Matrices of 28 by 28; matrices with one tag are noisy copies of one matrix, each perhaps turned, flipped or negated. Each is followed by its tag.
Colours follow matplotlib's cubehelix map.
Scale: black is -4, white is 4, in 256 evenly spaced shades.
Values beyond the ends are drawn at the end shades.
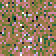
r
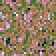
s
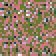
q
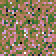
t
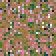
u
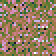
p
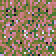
t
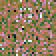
r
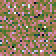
p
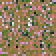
t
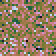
s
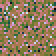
u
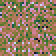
p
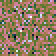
r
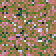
r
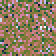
q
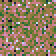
u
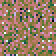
p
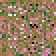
t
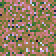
p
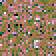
r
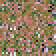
q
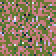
r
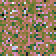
s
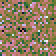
t
